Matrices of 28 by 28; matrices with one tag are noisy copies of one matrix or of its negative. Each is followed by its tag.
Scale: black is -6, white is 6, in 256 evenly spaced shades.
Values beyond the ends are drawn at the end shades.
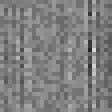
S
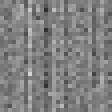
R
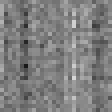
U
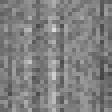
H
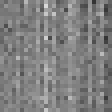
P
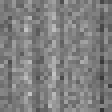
H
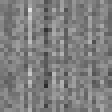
R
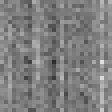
H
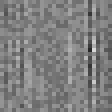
S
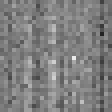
H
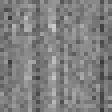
H
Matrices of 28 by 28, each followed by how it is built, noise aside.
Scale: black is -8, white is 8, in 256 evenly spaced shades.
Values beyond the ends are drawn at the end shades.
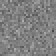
noise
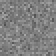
noise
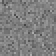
diagonal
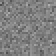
noise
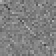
diagonal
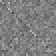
diagonal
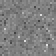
sparse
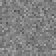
noise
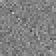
diagonal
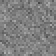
Toeplitz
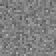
noise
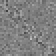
banded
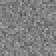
noise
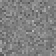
noise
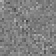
banded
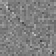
diagonal
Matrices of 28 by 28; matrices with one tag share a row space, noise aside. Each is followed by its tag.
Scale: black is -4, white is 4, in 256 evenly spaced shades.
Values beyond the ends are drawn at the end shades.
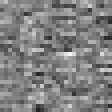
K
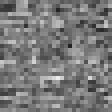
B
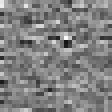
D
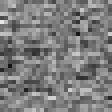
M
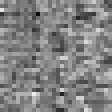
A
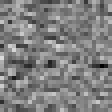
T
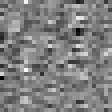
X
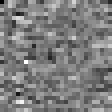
T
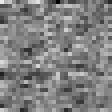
D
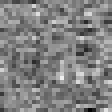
A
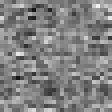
T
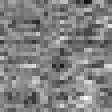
A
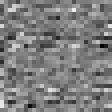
T
